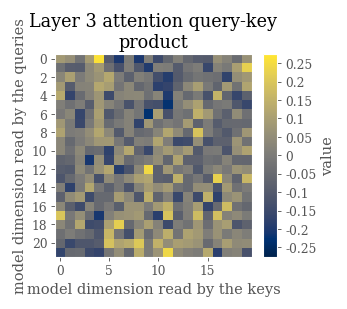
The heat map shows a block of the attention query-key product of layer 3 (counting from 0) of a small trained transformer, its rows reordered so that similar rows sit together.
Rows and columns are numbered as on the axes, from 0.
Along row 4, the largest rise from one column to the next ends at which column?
16
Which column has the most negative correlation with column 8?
4
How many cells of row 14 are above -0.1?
17
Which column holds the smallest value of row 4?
11
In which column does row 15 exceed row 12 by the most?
6
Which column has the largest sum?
14
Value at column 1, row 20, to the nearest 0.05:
-0.15
